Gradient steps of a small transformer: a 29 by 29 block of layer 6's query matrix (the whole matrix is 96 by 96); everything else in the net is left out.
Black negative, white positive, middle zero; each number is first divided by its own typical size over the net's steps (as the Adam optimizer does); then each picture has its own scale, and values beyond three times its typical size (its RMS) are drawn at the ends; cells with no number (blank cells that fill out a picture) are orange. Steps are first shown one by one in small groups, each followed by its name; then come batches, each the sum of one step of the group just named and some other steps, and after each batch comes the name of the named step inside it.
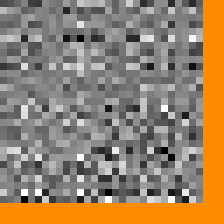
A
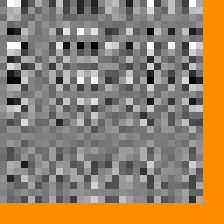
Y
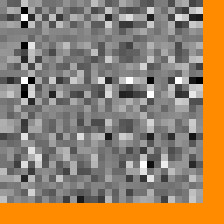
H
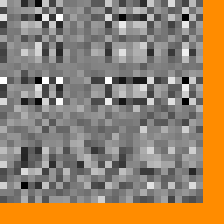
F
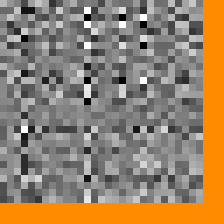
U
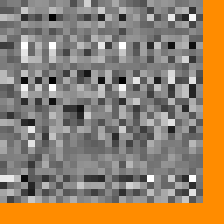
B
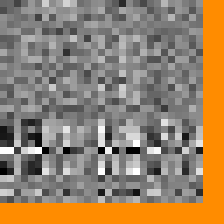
B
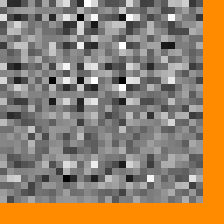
B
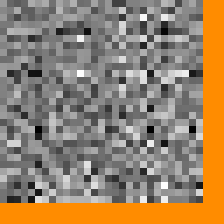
U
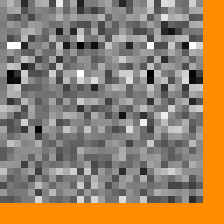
Y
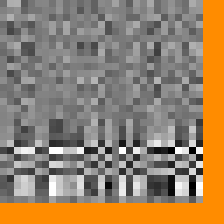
Y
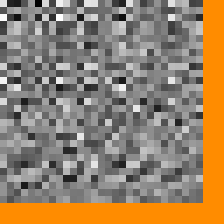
F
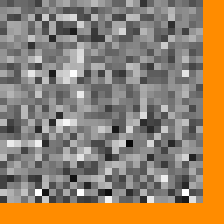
A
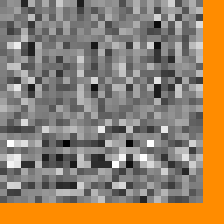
Y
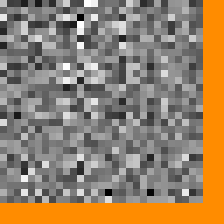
A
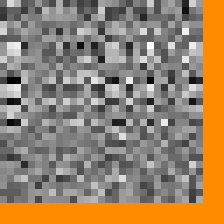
Y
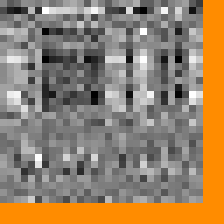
H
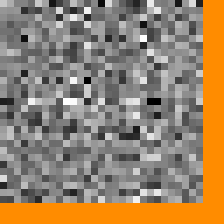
U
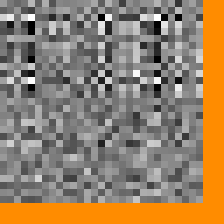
U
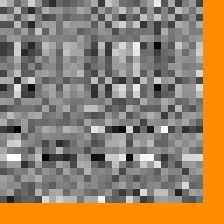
U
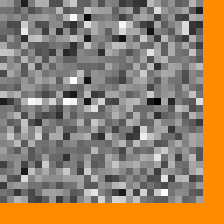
U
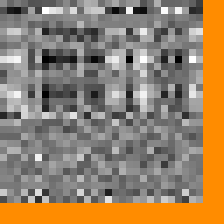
A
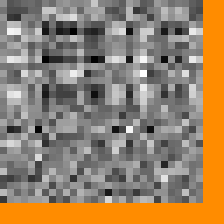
A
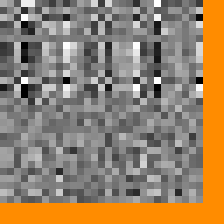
H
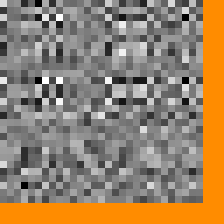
F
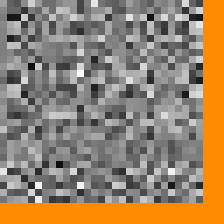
H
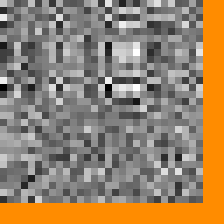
F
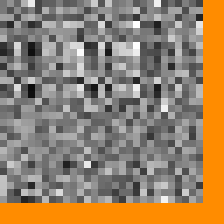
A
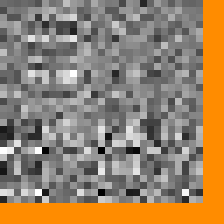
A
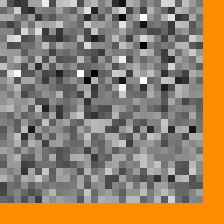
U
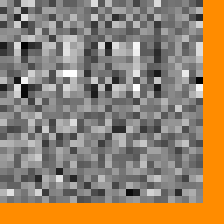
H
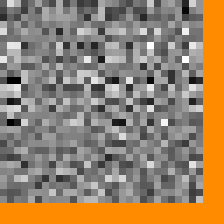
Y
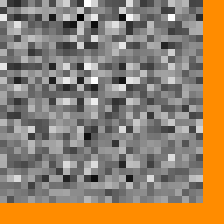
B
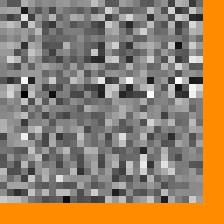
H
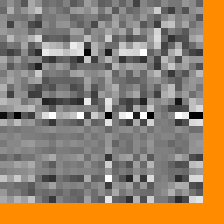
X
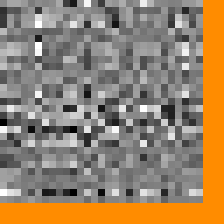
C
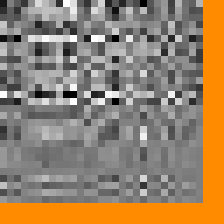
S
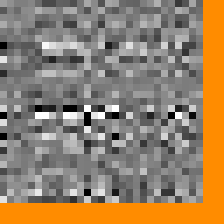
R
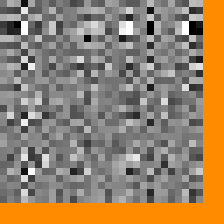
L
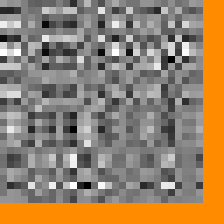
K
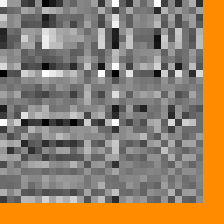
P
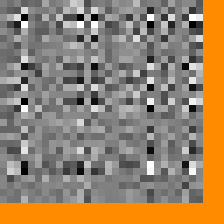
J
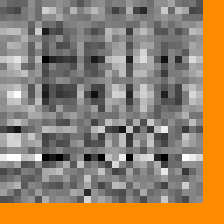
X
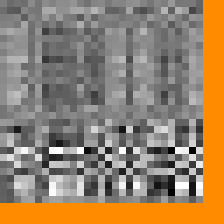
J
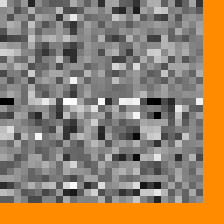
K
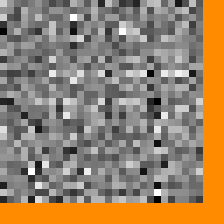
L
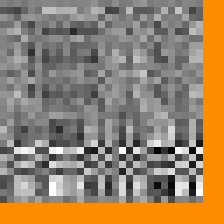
C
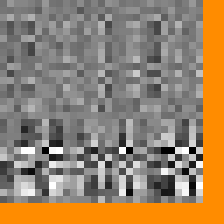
C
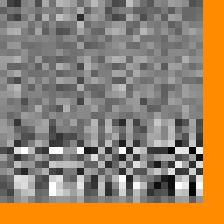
J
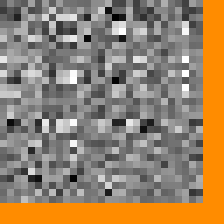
L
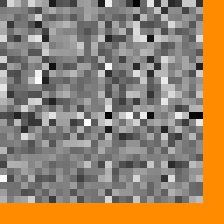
X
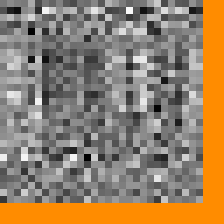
L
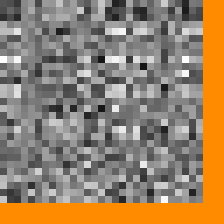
R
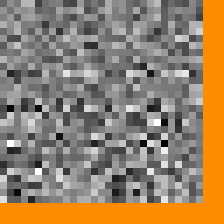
R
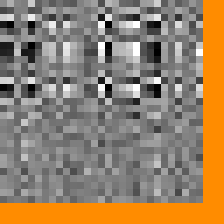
L
